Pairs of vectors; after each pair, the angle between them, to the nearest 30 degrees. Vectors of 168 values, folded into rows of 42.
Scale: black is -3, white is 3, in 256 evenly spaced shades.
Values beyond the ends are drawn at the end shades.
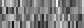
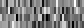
60 degrees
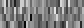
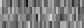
90 degrees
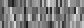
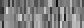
60 degrees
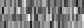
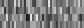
120 degrees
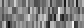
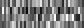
120 degrees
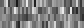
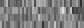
30 degrees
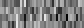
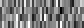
60 degrees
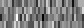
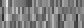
90 degrees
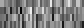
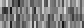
60 degrees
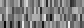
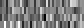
150 degrees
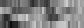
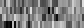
60 degrees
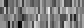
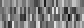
90 degrees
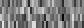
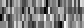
120 degrees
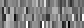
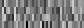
150 degrees
